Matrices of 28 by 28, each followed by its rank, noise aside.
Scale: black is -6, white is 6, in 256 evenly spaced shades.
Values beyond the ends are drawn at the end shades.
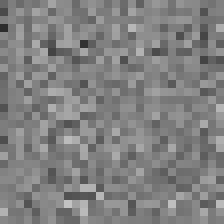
six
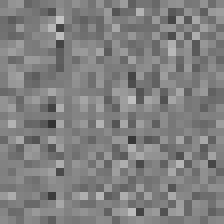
four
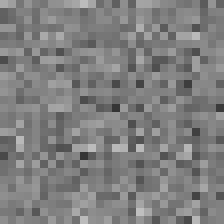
six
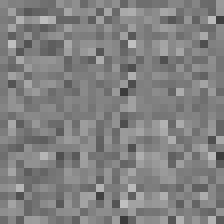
four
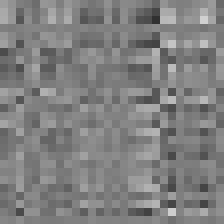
two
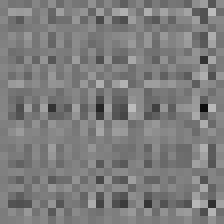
two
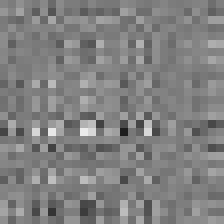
two
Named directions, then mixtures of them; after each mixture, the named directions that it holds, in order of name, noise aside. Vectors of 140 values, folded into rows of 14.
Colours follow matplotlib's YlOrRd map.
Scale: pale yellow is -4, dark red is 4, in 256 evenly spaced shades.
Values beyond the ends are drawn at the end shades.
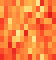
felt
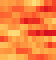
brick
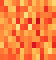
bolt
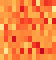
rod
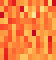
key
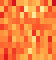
felt, key.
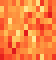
felt.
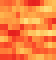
brick.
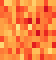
bolt, brick.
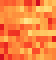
brick, rod.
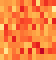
rod.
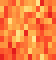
felt.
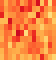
felt, key.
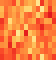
felt.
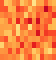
bolt, brick.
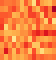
brick, rod.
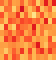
key, rod.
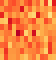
felt, key.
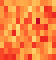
bolt, felt.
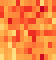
brick, felt.
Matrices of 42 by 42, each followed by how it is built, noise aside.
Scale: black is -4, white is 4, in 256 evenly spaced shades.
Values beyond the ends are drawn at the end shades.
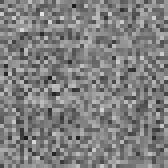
blocks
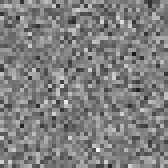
noise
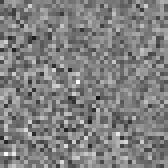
lower triangular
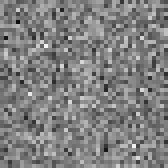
blocks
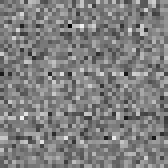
uneven rows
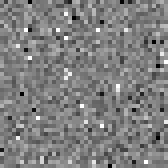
sparse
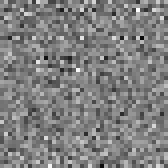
uneven rows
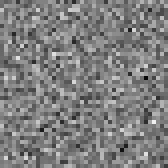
noise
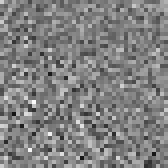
lower triangular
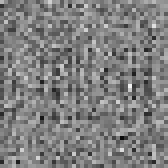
blocks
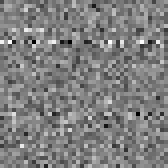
uneven rows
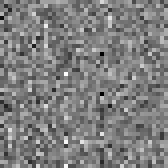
uneven columns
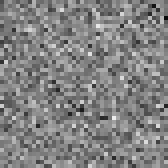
Toeplitz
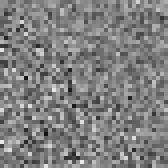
lower triangular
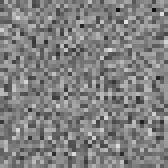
blocks
